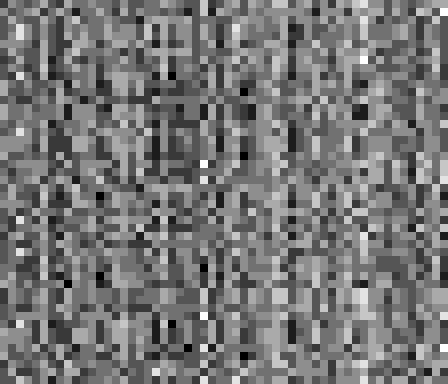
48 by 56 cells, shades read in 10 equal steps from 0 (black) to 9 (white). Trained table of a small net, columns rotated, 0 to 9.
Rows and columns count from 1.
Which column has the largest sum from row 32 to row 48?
35
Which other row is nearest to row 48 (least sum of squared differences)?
8
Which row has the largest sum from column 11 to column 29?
5
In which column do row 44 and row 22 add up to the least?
24
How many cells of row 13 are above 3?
36
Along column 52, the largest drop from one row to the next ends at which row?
48
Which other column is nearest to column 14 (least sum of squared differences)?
19
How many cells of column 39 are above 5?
8
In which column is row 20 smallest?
31
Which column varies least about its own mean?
33
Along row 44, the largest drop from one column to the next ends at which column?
27
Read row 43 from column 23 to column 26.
3 5 3 3
